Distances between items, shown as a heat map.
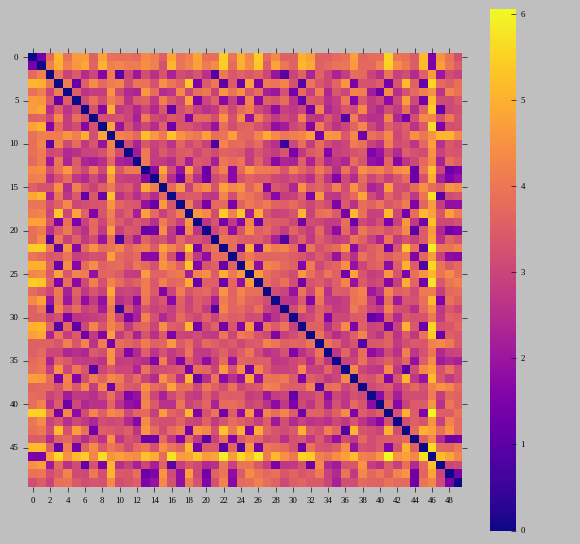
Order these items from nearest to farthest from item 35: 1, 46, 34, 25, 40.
34, 40, 25, 1, 46
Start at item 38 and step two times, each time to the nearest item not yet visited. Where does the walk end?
9
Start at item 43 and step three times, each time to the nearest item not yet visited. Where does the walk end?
18
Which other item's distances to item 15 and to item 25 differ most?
27
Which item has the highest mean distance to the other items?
46
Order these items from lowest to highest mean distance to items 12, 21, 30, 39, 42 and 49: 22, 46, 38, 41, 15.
15, 38, 41, 22, 46
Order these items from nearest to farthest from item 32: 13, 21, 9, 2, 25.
2, 21, 13, 25, 9
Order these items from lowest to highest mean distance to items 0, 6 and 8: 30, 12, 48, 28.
28, 12, 30, 48
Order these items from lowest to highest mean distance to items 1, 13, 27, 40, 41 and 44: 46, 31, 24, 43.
31, 24, 43, 46
